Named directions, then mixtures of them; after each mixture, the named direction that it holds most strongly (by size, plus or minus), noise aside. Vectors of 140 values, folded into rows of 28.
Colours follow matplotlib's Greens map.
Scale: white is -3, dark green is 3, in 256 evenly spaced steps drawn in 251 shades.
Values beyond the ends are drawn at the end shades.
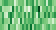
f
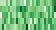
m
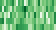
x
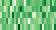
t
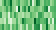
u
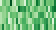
u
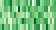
u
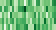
x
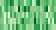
u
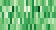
f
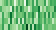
f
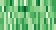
x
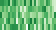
m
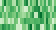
x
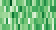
t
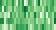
x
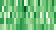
x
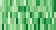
m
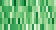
f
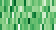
t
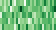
t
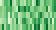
u
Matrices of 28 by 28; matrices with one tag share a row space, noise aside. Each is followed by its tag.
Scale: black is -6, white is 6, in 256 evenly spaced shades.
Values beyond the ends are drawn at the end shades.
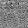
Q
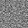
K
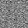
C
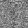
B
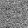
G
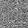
B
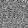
C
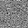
G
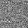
G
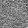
B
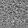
B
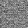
Q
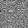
C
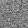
G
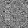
K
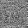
Q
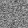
B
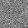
K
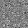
K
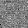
Q
